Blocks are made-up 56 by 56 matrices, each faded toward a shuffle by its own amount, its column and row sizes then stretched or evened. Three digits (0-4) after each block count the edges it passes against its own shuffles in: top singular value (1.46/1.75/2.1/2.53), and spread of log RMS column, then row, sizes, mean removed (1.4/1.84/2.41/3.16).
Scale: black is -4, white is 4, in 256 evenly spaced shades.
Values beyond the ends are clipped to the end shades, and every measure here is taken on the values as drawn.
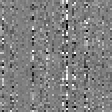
2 4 0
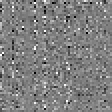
1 3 2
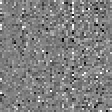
2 2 0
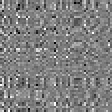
4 3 2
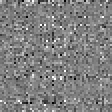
1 2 3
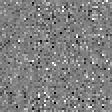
1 1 1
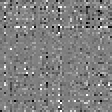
2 3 3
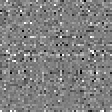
2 1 3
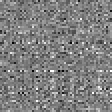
2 1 3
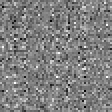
2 2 1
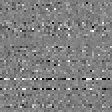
3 1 3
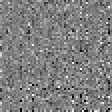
1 3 1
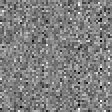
1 3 0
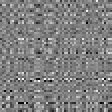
4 1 4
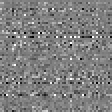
2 1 4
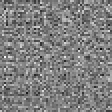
3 2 1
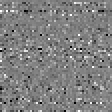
2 1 3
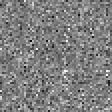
0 2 1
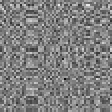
4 1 3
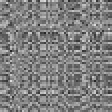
4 2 3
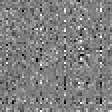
2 3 2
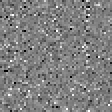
1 1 0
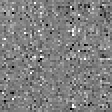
1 2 1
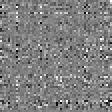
2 3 3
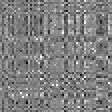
4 2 2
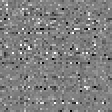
1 1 3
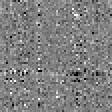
1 3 2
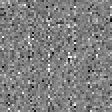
1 2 0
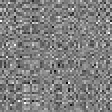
4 1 2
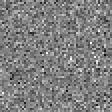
2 1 0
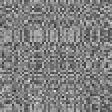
4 0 2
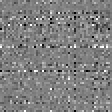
2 2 4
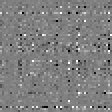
2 2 3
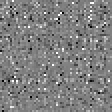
1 1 1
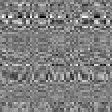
4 0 4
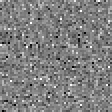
1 0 1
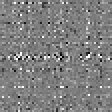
2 2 3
